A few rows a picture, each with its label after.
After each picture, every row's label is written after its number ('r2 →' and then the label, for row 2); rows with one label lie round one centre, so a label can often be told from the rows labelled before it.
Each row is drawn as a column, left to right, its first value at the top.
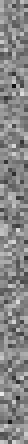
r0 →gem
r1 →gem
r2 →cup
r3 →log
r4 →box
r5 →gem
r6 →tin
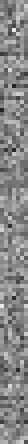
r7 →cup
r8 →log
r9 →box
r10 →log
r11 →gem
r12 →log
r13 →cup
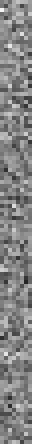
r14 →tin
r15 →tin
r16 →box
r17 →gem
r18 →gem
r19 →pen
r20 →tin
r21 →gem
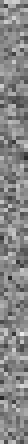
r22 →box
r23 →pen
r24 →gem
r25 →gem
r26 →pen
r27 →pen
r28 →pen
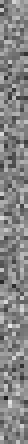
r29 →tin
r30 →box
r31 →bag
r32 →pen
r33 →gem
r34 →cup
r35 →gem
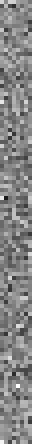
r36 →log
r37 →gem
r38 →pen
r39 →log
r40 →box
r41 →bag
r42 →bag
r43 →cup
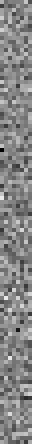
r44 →log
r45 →bag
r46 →pen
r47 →tin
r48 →bag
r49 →box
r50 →pen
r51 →box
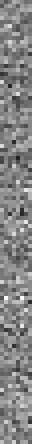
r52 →log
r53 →bag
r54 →bag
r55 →gem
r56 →pen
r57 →bag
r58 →bag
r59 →cup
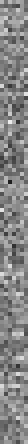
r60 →pen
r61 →log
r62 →gem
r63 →pen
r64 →pen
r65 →pen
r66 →gem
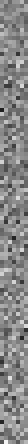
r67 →cup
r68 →log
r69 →bag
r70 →box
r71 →cup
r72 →tin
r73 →bag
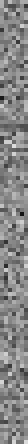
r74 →gem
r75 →tin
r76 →pen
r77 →log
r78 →tin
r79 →bag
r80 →log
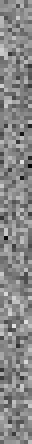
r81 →pen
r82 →box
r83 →cup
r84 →bag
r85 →log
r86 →cup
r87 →tin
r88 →bag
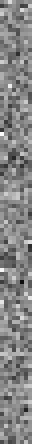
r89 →tin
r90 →tin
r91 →pen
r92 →pen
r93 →cup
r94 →tin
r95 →log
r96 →bag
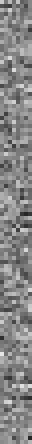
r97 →tin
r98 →log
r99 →log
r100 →box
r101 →pen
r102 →box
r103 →box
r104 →box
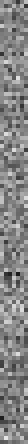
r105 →cup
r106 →tin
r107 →tin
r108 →cup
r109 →tin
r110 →cup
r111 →log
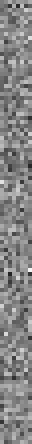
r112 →cup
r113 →pen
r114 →tin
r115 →cup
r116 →pen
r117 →gem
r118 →log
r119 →tin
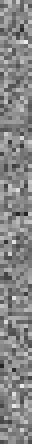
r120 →cup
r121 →tin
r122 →gem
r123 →bag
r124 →bag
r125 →box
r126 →bag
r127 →pen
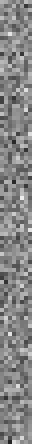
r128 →gem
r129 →tin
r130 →pen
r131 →gem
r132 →box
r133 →cup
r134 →log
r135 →tin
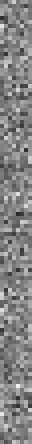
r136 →bag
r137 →cup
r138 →tin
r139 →log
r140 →box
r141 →bag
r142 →log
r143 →box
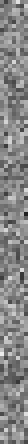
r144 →tin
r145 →box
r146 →cup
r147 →cup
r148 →pen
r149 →tin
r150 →bag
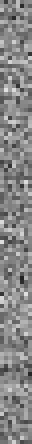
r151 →bag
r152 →box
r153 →tin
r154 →box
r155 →gem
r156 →tin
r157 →pen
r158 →cup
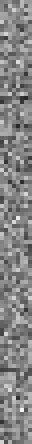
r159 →gem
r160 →pen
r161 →gem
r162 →bag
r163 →tin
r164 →gem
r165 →log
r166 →bag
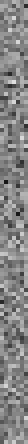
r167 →cup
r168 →gem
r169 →log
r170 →log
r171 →bag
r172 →tin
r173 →log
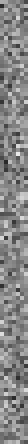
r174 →pen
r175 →bag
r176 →gem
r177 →box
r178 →log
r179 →cup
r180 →cup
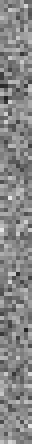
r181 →gem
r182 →gem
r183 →log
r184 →log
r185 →tin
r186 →cup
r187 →bag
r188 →box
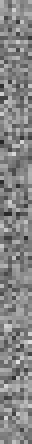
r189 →gem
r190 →box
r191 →box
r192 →log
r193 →bag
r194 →pen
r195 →bag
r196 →pen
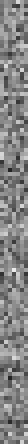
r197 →tin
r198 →gem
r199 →cup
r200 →tin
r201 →pen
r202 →gem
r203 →tin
